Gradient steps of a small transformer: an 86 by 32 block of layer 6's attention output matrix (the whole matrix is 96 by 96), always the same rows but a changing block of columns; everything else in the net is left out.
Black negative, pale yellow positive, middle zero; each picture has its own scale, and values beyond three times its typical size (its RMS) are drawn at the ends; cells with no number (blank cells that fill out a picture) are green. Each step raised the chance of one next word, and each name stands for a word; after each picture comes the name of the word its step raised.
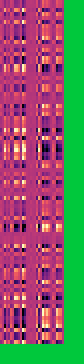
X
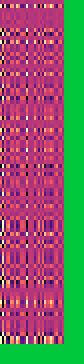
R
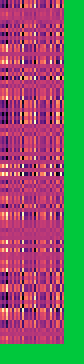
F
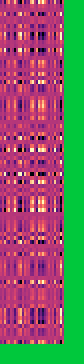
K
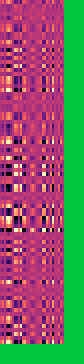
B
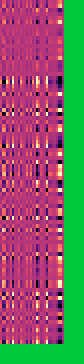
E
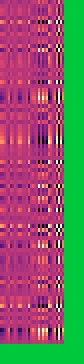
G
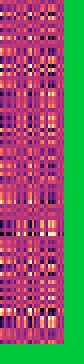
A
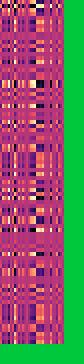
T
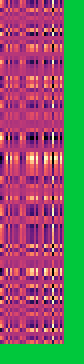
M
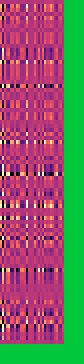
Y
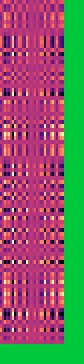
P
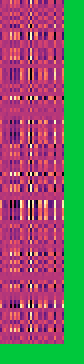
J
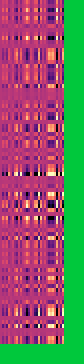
Y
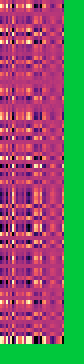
R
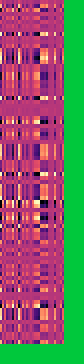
J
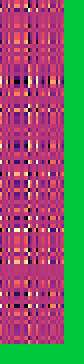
E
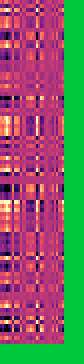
J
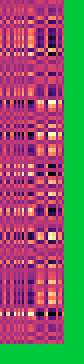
P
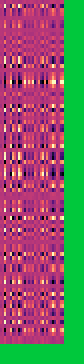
E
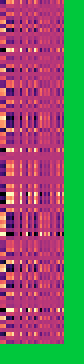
A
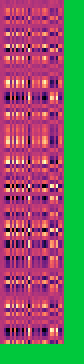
G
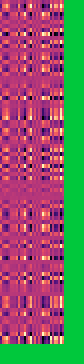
R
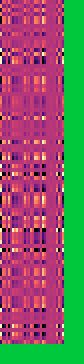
B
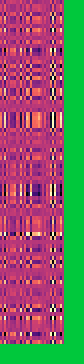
A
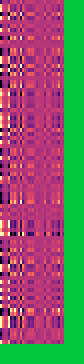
A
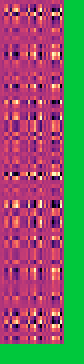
Y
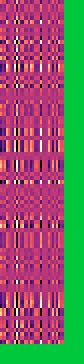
X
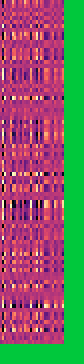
J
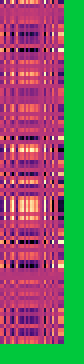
K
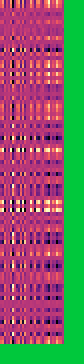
K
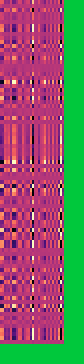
G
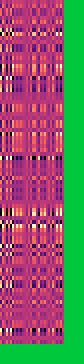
M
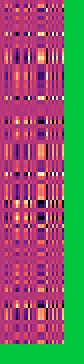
J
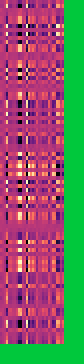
F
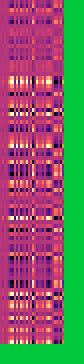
E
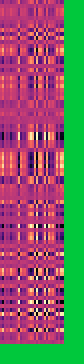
M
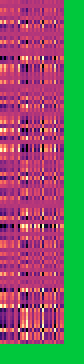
X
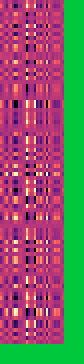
F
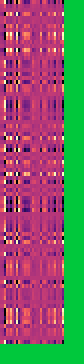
K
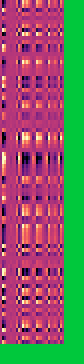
M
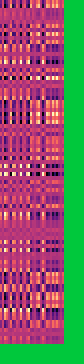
F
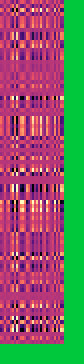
J
